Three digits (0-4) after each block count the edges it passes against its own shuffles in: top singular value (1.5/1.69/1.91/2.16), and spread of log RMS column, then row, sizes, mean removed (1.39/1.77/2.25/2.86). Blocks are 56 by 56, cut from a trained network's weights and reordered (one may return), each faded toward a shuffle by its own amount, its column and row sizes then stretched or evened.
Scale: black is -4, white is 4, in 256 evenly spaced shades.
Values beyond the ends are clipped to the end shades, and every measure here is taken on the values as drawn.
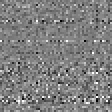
0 1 4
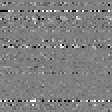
3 0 4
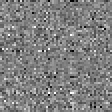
2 1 3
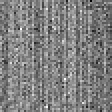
4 0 0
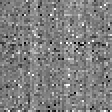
1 0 2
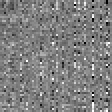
2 4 0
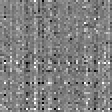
3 3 2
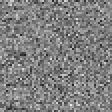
2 0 1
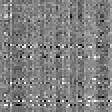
3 1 3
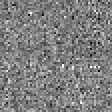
1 2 0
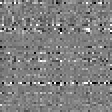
3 1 4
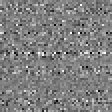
0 0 4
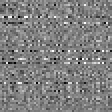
2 0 4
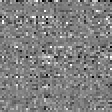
1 2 4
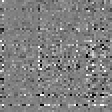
2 3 4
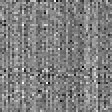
3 0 2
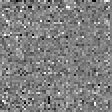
0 3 3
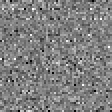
0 0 3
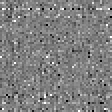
0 0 2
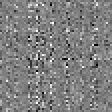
2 4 2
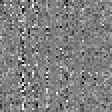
1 4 1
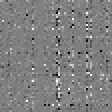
1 3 1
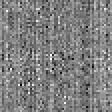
3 2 1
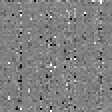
0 3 1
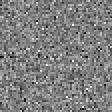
0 1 1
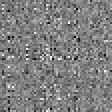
2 3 2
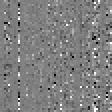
0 4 0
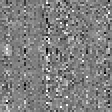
1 4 0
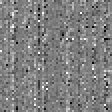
1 4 0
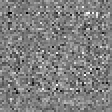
0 2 3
